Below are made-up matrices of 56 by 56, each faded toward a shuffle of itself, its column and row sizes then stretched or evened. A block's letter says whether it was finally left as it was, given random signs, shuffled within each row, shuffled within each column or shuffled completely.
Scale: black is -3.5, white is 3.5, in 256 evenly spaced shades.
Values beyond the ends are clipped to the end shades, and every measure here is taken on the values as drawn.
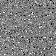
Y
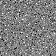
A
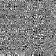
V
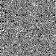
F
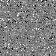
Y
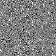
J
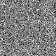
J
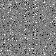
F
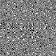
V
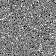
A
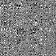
V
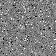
A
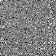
V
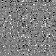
V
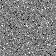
A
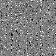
J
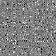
V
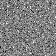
A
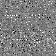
Y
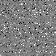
Y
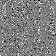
J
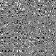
V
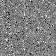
A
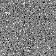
J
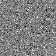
J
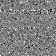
Y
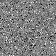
A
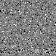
Y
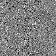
J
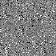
F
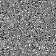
J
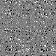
V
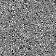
J
